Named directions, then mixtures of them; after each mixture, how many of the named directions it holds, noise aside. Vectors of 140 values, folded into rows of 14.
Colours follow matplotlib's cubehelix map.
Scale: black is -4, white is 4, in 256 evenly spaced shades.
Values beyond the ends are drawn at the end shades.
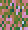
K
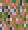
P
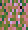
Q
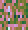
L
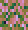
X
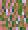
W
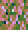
two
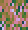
two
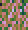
four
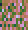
four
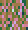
two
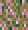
two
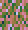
three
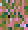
three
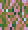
three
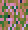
four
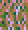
four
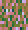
one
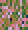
three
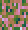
four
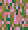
two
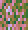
two
